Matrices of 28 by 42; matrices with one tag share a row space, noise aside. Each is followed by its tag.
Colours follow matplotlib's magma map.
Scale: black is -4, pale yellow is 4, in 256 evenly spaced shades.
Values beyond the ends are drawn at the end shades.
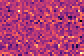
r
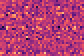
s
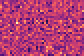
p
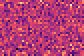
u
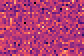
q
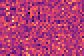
s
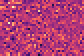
s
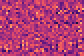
r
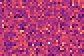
u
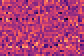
r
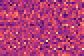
q
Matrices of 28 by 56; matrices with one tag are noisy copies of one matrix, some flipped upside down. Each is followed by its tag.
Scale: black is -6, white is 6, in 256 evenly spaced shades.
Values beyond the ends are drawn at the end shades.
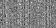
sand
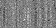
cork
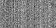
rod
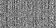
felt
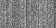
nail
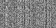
sand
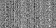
rod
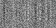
cork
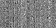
rod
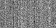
rod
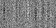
cork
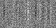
cork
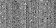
nail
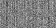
felt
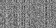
sand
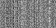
rod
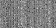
rod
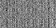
felt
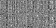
felt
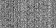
rod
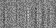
cork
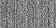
felt
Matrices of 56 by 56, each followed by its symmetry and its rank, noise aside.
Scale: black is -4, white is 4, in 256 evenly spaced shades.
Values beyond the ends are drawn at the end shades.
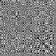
symmetric, rank three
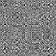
symmetric, rank four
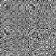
symmetric, rank five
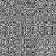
no symmetry, rank five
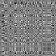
symmetric, rank four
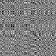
no symmetry, rank three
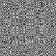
symmetric, rank five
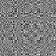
symmetric, rank four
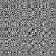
symmetric, rank five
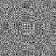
symmetric, rank three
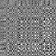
symmetric, rank three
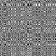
no symmetry, rank three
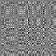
no symmetry, rank three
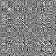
symmetric, rank four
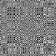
symmetric, rank three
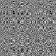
no symmetry, rank five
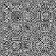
symmetric, rank five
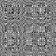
symmetric, rank three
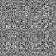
no symmetry, rank five
